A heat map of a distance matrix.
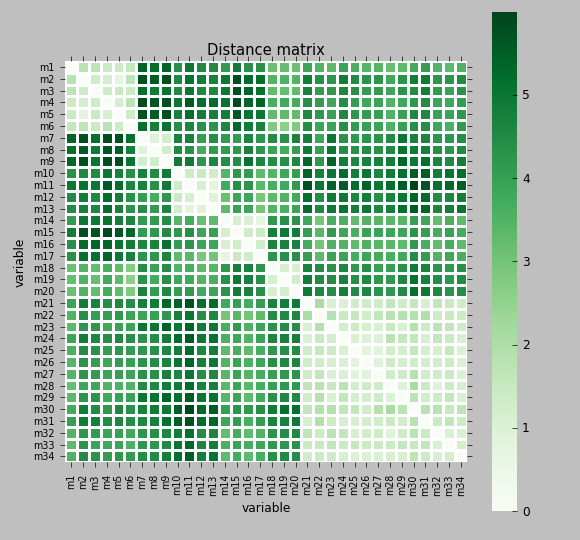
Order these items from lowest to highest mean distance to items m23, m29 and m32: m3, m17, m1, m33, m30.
m33, m30, m1, m17, m3
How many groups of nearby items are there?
6
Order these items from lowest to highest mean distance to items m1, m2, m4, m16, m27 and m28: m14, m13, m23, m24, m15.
m23, m24, m14, m15, m13
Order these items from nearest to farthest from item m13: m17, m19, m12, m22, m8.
m12, m17, m19, m8, m22
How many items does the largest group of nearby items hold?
14
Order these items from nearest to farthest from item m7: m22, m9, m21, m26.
m9, m22, m26, m21
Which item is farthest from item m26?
m11
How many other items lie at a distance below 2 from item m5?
5
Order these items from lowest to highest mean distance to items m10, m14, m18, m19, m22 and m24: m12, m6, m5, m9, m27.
m27, m12, m6, m5, m9
